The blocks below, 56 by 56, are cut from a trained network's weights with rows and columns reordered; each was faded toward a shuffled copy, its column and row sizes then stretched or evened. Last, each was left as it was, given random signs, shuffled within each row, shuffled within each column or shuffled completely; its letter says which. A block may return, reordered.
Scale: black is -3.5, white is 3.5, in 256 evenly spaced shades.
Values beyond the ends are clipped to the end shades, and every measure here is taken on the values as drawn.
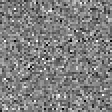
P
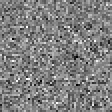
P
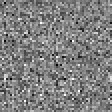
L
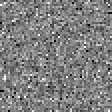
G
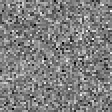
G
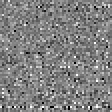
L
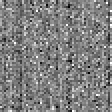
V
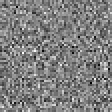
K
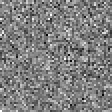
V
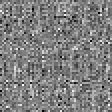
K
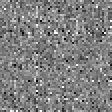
L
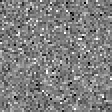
G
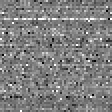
P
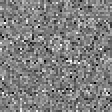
P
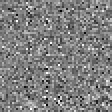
L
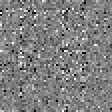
L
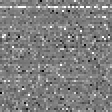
P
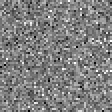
G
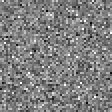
G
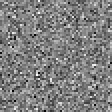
V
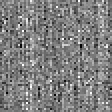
K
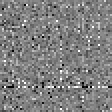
L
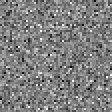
P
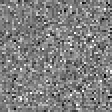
G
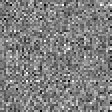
K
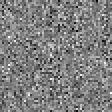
V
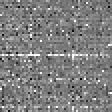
K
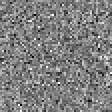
P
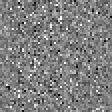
V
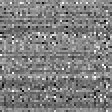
K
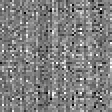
K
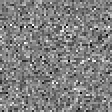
P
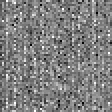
V
